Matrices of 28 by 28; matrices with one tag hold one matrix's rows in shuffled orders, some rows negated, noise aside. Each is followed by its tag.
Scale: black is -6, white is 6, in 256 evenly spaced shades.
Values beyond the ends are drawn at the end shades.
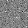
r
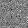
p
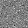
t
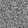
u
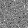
u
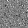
r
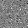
p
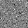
t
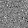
r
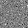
r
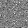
t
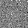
p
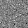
t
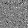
r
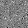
r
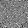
r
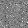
r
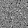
p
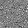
r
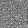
p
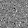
t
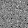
p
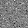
t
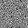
p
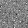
t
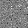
p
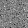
u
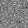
t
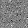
p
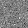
u
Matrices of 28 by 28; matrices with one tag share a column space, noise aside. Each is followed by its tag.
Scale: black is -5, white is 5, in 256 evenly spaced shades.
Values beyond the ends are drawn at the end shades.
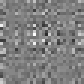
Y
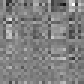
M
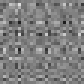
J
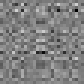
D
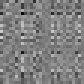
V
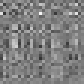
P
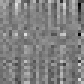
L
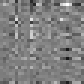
M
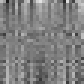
L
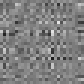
J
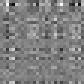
M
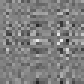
Y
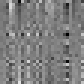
L
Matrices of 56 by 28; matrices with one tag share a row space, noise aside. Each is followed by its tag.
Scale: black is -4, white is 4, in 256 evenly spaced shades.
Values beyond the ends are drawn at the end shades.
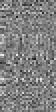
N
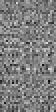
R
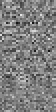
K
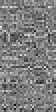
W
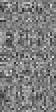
N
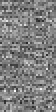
W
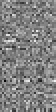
K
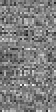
W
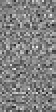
K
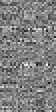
W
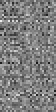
R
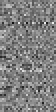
N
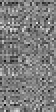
R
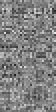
W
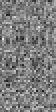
K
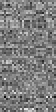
W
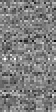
W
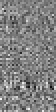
R
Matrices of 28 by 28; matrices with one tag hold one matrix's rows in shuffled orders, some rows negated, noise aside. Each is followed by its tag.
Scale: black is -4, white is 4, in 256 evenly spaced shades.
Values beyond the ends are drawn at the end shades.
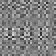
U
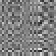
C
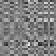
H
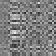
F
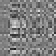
F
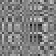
C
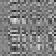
F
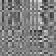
C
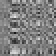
F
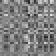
H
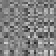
H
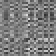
H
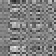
F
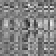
H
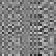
C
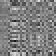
F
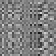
C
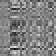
F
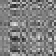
F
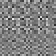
U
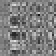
F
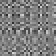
U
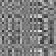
C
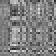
F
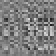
H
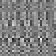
U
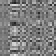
F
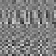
U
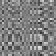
C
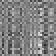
C
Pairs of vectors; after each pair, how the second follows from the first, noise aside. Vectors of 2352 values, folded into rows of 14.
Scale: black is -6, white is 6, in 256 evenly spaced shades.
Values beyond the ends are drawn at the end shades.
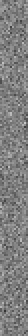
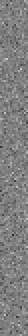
wrapped around, partly zeroed.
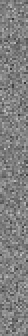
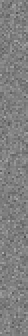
reversed, negated, shrunk.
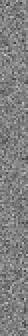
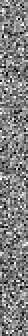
reversed, negated, scaled up.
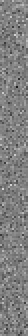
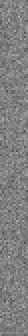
reversed, negated, shrunk.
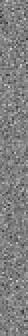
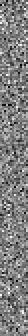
negated, scaled up.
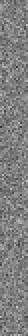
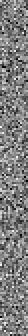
negated, scaled up.
